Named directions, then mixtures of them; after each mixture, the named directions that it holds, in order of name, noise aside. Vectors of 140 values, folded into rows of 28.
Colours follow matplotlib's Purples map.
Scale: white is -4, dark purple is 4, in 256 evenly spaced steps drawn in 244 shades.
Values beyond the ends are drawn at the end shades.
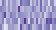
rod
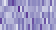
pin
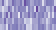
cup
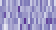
rod.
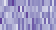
pin.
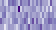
pin, rod.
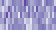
cup.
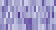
cup.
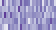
cup, rod.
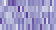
pin.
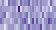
pin, rod.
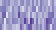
cup, rod.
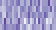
cup, rod.
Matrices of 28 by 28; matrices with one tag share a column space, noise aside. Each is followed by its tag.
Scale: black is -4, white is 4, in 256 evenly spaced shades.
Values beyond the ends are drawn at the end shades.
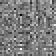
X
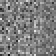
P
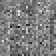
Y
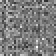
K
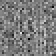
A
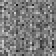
K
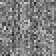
P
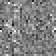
P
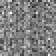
K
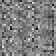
K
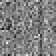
P
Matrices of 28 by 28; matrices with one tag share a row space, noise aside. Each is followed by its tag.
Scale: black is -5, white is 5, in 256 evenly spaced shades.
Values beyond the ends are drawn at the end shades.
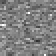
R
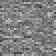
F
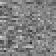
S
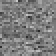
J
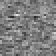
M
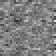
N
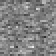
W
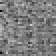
S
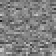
M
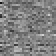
S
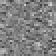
R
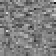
N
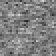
W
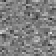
R
